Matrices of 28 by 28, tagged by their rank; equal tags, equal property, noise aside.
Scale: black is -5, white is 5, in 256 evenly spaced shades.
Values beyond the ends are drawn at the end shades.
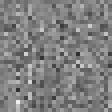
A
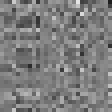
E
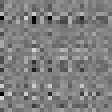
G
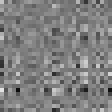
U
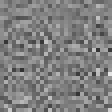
A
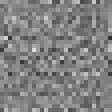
E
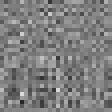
U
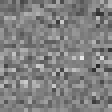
A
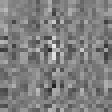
G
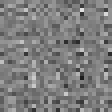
E
